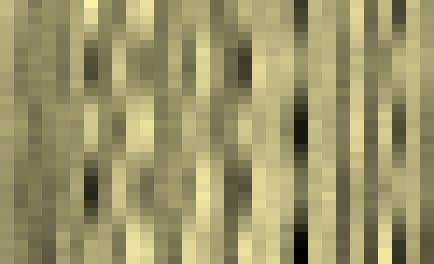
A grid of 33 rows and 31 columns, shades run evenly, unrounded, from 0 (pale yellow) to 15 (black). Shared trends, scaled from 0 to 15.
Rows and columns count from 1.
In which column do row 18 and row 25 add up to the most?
22
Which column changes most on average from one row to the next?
7
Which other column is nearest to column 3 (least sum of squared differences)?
4
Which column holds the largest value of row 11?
18
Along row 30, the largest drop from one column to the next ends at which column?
23
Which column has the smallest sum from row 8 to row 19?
26
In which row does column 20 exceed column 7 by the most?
1
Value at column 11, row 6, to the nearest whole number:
6
